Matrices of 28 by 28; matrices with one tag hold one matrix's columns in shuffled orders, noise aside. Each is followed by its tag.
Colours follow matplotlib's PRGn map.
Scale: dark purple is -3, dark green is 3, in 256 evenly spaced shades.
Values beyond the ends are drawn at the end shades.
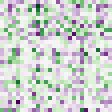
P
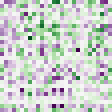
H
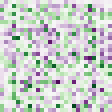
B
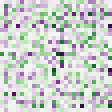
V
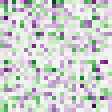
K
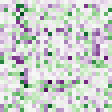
B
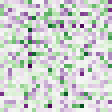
V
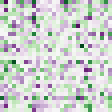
K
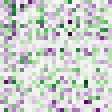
P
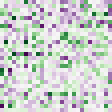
V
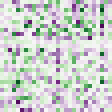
P
